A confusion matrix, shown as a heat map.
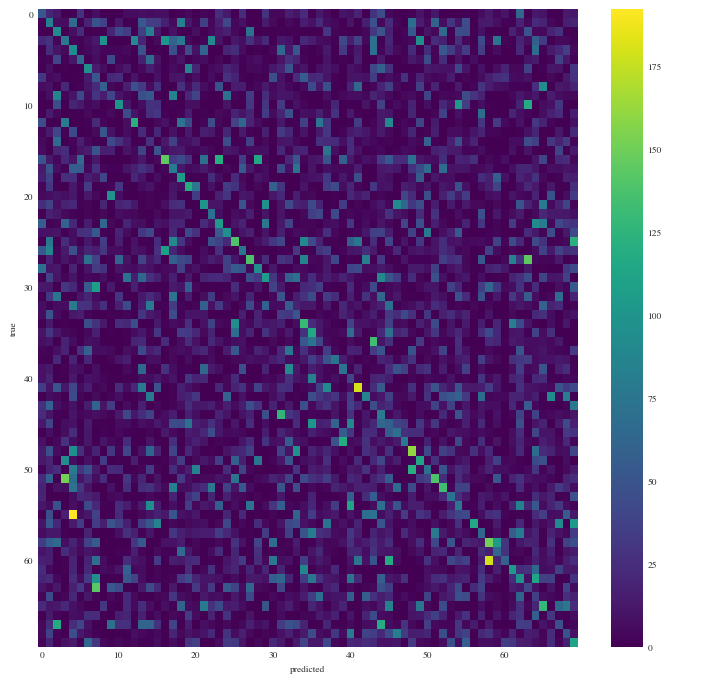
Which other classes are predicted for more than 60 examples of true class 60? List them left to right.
7, 30, 41, 45, 58
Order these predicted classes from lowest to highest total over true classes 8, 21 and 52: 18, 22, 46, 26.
18, 22, 26, 46
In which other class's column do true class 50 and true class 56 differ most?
48
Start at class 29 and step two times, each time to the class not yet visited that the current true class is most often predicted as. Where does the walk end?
31
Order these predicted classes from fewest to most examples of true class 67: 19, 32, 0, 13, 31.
0, 19, 31, 32, 13
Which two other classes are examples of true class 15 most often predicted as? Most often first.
37, 7
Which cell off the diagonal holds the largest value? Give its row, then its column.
55, 4
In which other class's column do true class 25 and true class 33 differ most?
69
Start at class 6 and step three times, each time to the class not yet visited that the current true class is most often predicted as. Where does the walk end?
9
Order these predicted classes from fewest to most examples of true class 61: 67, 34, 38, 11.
38, 67, 11, 34
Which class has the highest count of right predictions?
41
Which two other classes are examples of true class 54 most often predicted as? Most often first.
40, 14
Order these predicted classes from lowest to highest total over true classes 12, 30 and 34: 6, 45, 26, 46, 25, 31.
46, 31, 26, 6, 45, 25
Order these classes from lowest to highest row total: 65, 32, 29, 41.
32, 65, 29, 41
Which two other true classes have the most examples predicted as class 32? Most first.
39, 37
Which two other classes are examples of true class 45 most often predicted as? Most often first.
35, 40
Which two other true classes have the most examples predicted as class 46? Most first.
21, 68
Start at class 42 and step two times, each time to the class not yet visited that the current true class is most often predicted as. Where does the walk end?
64
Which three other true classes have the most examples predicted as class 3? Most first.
51, 49, 12
